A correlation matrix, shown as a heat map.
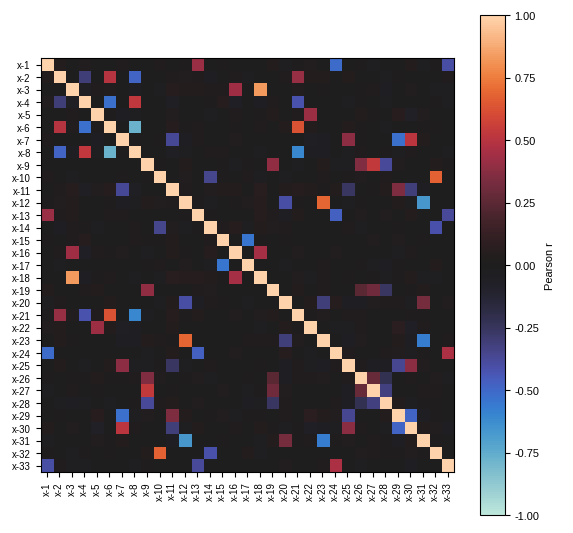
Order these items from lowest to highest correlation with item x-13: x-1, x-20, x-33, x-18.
x-33, x-20, x-18, x-1
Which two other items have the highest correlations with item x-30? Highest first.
x-7, x-25
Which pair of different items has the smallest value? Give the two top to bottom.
x-6, x-8
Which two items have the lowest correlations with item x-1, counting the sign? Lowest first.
x-24, x-33
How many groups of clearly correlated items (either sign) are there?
9
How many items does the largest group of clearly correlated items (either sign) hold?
5
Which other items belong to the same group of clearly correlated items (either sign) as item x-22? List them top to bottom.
x-5
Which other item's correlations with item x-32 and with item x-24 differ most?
x-10
